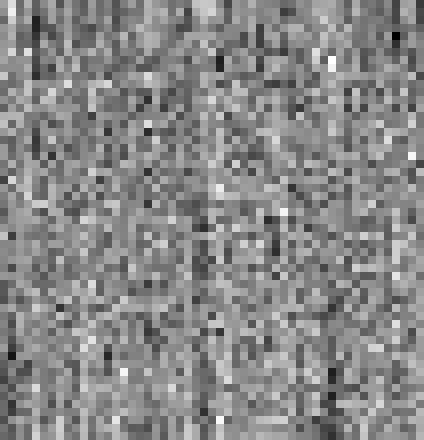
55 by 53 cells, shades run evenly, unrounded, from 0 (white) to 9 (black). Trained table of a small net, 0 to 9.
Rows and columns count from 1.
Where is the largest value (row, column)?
5, 50
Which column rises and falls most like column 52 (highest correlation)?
28
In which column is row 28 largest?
34
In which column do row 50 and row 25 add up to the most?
42
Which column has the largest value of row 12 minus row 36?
44
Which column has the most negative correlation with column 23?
38
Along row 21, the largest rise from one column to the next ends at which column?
31
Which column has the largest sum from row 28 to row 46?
26
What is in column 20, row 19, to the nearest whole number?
3
